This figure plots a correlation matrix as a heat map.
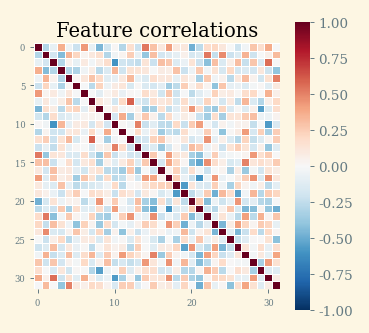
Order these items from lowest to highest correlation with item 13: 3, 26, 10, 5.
5, 3, 26, 10
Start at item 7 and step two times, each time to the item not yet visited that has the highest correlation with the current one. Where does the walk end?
22
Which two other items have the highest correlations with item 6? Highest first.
0, 30
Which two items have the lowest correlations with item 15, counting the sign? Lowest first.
21, 20
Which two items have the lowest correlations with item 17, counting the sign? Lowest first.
21, 5
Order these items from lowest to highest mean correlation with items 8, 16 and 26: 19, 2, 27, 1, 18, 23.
19, 27, 1, 23, 18, 2
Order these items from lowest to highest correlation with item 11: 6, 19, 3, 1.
3, 6, 1, 19
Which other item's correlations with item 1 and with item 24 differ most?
27
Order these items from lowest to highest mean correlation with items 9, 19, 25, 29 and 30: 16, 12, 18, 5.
18, 16, 12, 5
